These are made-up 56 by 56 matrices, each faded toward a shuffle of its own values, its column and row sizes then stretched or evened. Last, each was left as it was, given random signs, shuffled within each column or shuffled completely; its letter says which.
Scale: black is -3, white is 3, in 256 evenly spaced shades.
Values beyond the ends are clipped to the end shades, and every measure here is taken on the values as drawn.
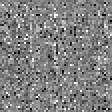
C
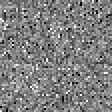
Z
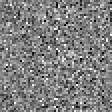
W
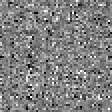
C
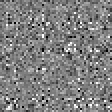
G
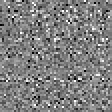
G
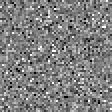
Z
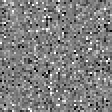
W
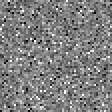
Z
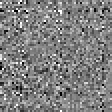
C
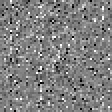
W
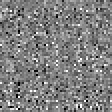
C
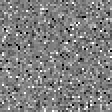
Z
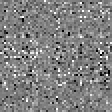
C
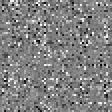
C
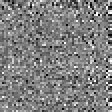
G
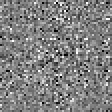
C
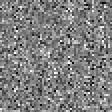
W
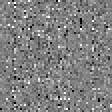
W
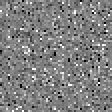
W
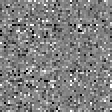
C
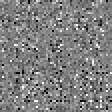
C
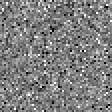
Z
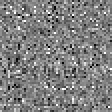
G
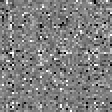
G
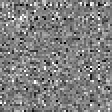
G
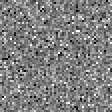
Z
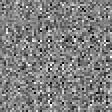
G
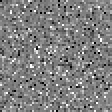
Z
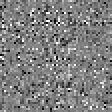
G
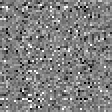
G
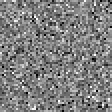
Z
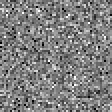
Z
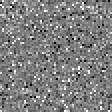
Z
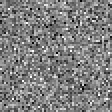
Z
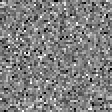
Z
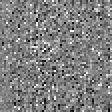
W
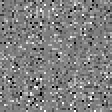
C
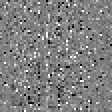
W
